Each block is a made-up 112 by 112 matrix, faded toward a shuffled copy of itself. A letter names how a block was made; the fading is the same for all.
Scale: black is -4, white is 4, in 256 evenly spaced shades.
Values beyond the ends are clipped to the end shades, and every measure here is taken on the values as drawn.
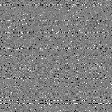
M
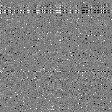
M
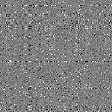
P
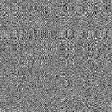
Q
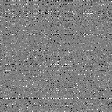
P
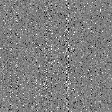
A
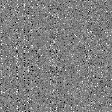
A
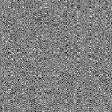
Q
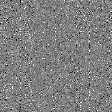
A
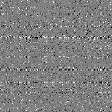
P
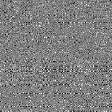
M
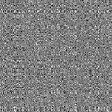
Q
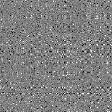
P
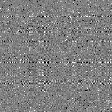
M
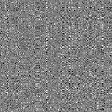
Q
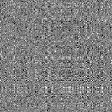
Q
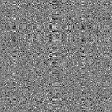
Q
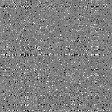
P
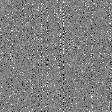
A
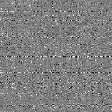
M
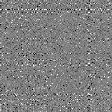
P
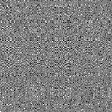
Q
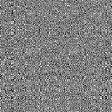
Q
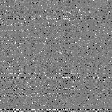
P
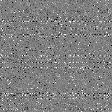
P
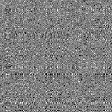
Q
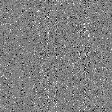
A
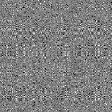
Q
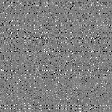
P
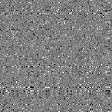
P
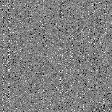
A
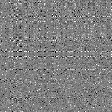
M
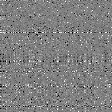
P
